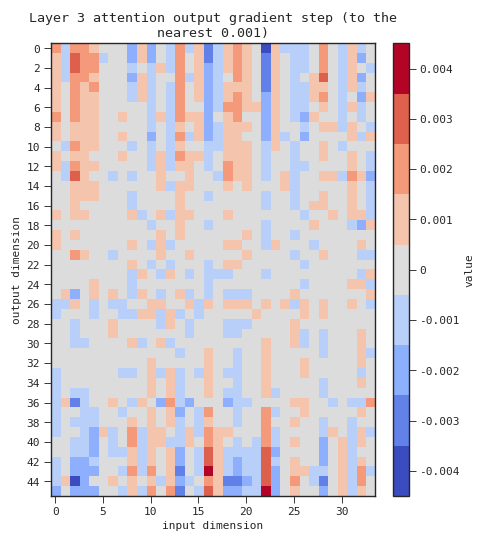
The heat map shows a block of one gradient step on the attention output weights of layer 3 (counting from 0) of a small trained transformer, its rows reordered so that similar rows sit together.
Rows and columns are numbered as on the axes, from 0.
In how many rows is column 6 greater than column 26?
18
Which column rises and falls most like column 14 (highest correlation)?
11
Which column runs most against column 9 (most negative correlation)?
8
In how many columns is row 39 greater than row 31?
11
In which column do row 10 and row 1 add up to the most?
2
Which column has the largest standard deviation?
22
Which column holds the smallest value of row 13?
33
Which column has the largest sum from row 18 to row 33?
9
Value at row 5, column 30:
-0.001
